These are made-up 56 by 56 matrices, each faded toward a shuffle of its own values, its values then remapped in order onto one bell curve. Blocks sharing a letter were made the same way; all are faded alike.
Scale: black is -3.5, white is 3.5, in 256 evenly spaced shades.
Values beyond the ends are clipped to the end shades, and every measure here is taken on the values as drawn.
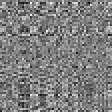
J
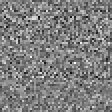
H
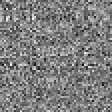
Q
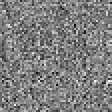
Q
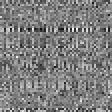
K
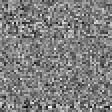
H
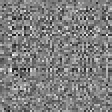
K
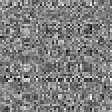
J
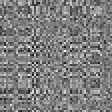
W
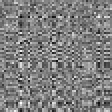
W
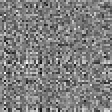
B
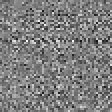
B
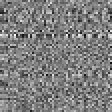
K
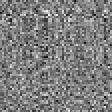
J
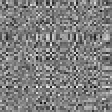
W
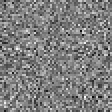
Q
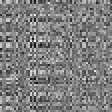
W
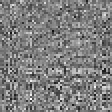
B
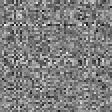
B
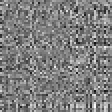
B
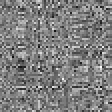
B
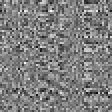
J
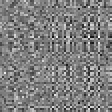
W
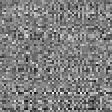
K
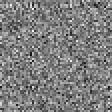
Q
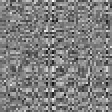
W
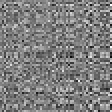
W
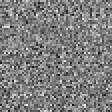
H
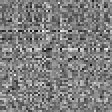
K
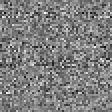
H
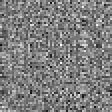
Q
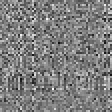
B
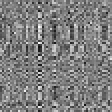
W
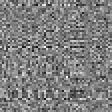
B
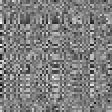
W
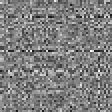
K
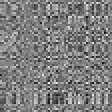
W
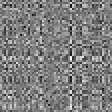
W
